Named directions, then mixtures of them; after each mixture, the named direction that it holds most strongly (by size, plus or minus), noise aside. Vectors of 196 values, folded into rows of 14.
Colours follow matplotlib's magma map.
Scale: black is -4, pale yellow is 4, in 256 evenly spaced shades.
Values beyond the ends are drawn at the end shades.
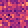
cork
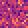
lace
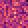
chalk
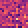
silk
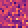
silk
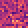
silk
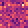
cork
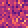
lace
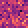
lace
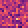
silk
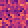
cork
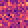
cork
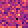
silk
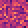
chalk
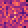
chalk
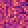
chalk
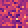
silk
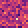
silk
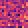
silk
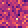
lace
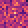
chalk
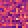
silk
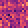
cork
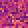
silk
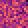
chalk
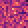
chalk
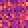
cork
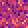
lace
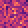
chalk
